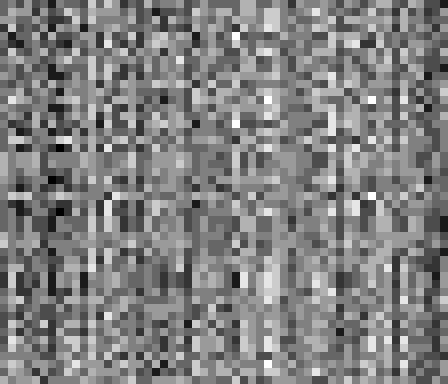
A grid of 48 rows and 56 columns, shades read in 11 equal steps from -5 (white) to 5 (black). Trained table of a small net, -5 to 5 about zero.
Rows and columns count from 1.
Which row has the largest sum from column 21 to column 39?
24
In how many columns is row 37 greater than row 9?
24
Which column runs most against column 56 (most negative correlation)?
52
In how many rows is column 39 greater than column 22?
22
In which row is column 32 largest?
16
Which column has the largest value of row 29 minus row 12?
56
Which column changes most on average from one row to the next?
34
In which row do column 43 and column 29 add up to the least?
12
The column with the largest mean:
7
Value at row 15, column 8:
3
